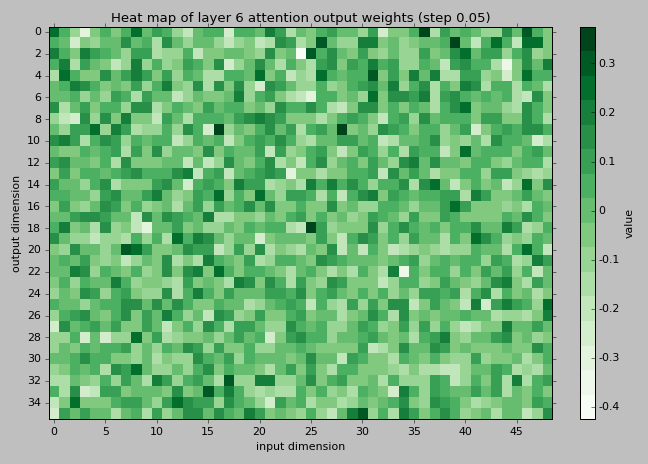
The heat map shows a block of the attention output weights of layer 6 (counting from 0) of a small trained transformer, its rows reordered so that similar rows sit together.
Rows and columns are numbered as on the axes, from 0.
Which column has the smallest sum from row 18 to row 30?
28
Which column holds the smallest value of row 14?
13
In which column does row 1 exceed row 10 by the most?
47
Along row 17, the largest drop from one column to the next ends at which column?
16
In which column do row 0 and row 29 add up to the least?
32
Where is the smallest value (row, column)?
2, 24
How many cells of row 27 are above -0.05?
29
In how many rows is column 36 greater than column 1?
14
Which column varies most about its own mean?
46
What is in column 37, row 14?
0.25
